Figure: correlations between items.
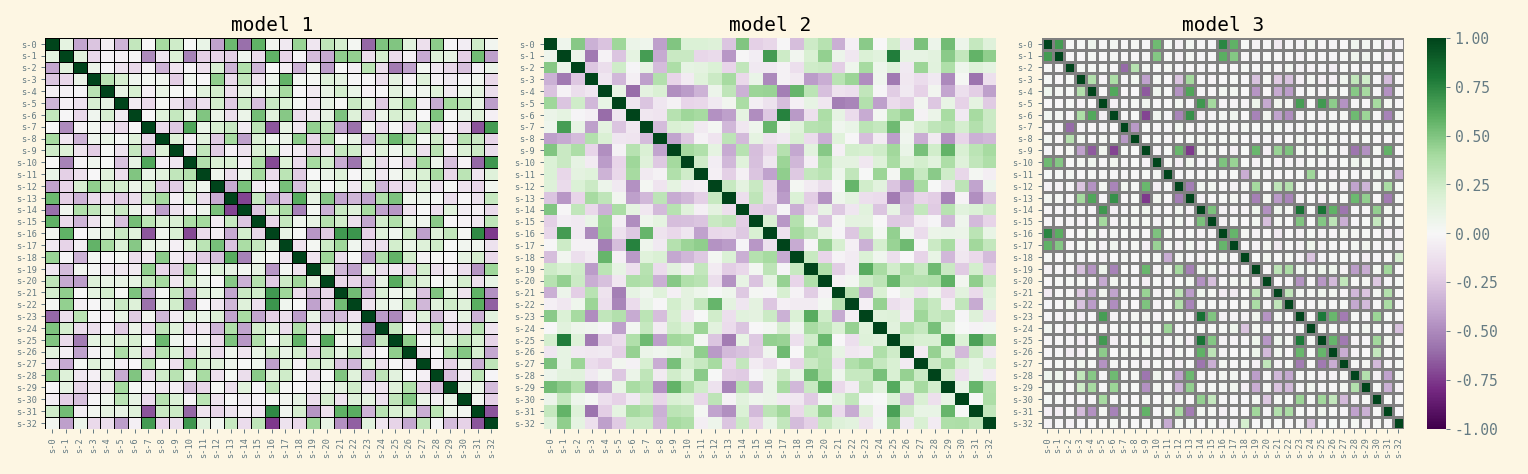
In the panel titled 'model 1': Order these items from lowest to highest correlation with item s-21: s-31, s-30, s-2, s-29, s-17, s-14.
s-30, s-2, s-29, s-14, s-17, s-31
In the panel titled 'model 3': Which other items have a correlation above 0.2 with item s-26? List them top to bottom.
s-5, s-14, s-15, s-23, s-25, s-30
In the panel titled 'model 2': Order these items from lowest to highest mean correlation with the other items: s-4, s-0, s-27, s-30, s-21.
s-4, s-21, s-30, s-0, s-27
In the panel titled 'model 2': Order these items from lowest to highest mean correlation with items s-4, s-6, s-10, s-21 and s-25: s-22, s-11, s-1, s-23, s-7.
s-23, s-22, s-11, s-7, s-1
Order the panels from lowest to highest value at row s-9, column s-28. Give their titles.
model 3, model 2, model 1
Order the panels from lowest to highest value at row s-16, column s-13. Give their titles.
model 1, model 2, model 3
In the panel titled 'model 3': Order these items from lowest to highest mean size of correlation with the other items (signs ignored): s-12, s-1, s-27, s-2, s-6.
s-2, s-1, s-27, s-12, s-6
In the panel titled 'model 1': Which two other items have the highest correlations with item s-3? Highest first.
s-17, s-12
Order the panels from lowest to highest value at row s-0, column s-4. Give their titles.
model 2, model 1, model 3
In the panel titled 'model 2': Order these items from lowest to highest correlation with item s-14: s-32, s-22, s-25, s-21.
s-21, s-22, s-25, s-32
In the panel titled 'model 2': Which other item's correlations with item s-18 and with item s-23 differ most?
s-0
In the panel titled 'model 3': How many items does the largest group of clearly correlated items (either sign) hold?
12
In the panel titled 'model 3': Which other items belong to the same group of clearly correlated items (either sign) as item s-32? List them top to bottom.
s-11, s-18, s-24
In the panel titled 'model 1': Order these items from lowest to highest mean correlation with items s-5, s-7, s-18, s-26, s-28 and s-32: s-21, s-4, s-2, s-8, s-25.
s-2, s-21, s-4, s-8, s-25
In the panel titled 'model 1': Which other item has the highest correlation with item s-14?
s-12
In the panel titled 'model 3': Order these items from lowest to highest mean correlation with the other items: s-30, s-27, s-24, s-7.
s-27, s-7, s-24, s-30
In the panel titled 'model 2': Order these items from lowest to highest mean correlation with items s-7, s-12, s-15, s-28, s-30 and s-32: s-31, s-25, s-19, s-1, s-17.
s-17, s-31, s-19, s-25, s-1
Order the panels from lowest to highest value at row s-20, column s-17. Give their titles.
model 3, model 1, model 2
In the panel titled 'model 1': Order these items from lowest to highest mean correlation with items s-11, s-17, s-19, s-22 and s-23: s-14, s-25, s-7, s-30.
s-25, s-7, s-30, s-14
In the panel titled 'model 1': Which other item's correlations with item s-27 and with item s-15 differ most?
s-0
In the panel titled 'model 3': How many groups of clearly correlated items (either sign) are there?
5
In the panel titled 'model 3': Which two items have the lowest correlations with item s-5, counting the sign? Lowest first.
s-27, s-20
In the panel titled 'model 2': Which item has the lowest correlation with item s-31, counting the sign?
s-3
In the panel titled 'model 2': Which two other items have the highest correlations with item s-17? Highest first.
s-6, s-26
